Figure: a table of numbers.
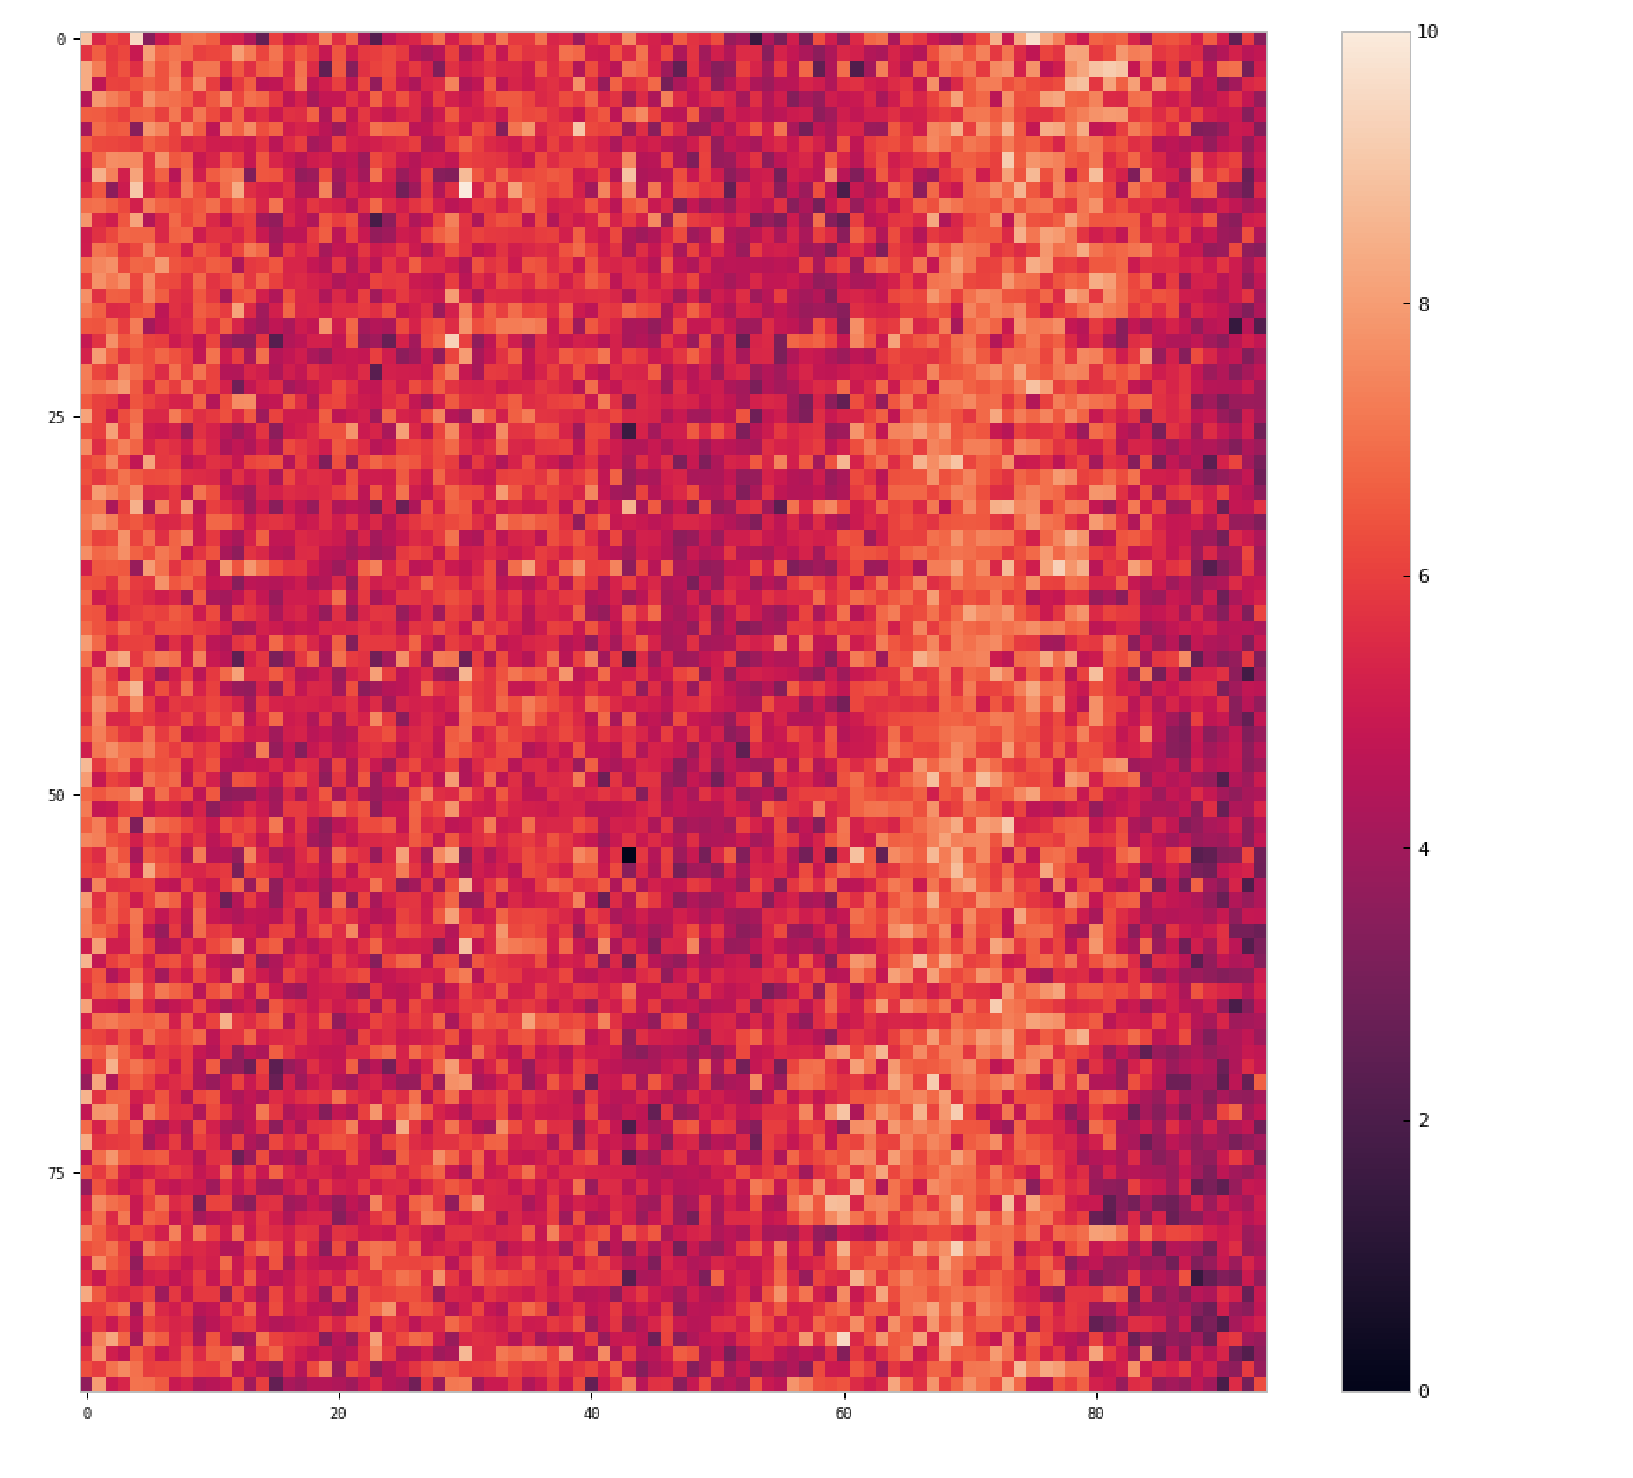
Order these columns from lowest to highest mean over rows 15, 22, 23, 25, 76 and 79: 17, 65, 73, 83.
17, 83, 65, 73
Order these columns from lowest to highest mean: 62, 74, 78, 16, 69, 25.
16, 25, 62, 78, 74, 69
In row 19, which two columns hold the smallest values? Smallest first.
91, 93
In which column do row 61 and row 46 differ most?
84
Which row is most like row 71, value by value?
86
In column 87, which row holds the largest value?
41
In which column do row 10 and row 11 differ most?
30
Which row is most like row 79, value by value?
5
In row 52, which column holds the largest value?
73
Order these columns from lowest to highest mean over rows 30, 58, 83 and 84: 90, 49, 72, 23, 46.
49, 46, 90, 23, 72
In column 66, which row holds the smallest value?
10
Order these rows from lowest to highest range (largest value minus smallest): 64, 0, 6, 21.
21, 6, 64, 0
